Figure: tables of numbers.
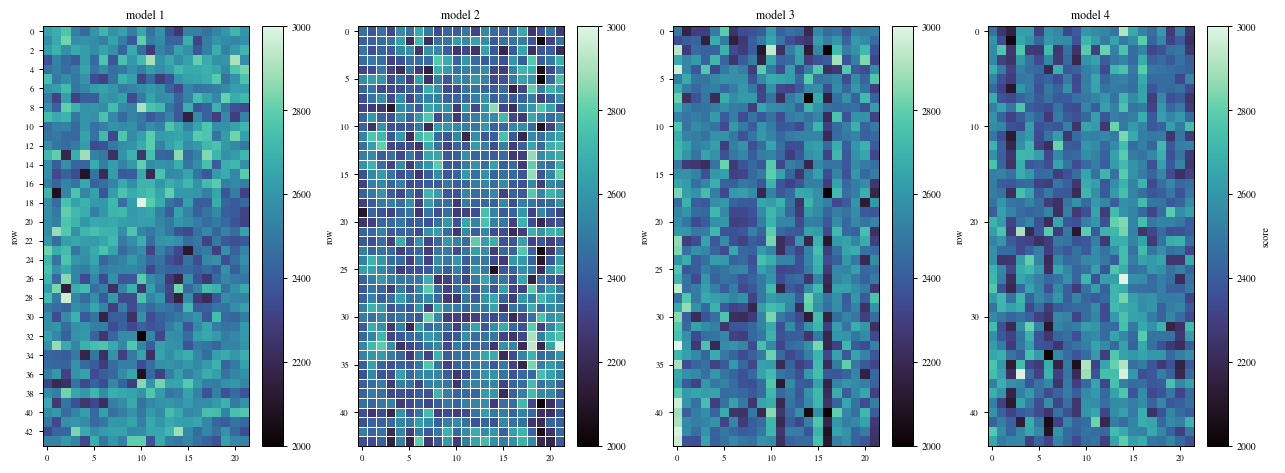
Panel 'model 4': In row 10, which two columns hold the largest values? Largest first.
13, 21
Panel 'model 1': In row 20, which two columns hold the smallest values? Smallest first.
21, 20
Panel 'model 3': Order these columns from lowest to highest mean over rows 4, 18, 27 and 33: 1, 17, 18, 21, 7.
17, 7, 21, 1, 18
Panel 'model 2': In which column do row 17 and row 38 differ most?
7
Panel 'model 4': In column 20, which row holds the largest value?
22
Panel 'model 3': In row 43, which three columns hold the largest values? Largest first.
0, 15, 3
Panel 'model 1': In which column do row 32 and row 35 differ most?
10
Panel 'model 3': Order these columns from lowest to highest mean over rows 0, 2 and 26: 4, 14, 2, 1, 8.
14, 1, 2, 8, 4
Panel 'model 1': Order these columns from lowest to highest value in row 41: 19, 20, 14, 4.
19, 20, 4, 14
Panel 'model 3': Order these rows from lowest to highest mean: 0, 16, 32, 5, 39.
0, 32, 16, 39, 5
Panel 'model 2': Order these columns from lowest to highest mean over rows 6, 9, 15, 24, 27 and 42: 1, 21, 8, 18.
8, 1, 21, 18
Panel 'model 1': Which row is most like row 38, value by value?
20
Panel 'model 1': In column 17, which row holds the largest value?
13
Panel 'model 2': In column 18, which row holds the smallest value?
26
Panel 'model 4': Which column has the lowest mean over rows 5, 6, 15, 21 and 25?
2
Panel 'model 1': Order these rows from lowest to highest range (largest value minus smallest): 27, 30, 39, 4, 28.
4, 39, 30, 27, 28
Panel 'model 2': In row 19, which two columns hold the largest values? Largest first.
13, 17
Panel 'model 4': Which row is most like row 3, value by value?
39
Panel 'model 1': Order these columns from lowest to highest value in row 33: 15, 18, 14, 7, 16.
15, 18, 16, 14, 7
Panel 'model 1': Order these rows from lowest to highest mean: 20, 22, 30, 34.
30, 34, 22, 20
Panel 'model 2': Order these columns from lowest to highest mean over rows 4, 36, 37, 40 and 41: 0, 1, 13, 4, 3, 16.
3, 0, 1, 16, 4, 13
